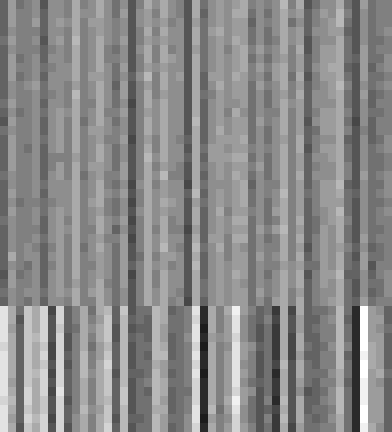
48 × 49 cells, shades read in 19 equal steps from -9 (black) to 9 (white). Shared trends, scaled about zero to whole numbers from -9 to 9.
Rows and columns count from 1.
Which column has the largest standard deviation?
1
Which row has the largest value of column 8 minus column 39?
44
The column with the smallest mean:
45
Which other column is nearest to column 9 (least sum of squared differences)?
49
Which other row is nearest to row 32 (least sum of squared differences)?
17
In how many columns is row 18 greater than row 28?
16
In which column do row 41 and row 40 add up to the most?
46
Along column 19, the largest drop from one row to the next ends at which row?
35
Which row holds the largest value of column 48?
42
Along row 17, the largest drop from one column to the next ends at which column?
39
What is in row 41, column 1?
7
